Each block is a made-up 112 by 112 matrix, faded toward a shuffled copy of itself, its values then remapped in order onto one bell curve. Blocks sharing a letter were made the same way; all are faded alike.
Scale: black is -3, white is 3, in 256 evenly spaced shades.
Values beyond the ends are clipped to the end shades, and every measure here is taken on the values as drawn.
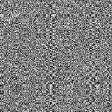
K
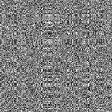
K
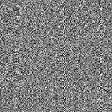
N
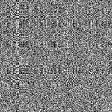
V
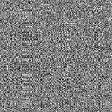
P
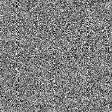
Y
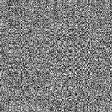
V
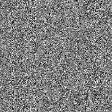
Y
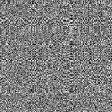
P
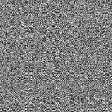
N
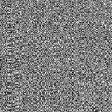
P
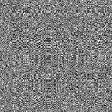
P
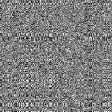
K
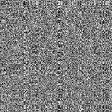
V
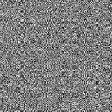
P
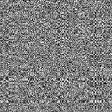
V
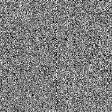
Y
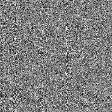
Y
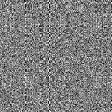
V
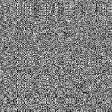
V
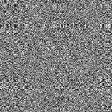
N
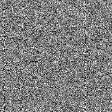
Y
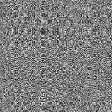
P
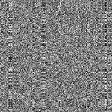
V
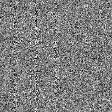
Y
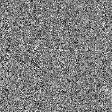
Y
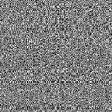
N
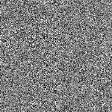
Y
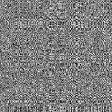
K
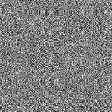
N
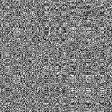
P
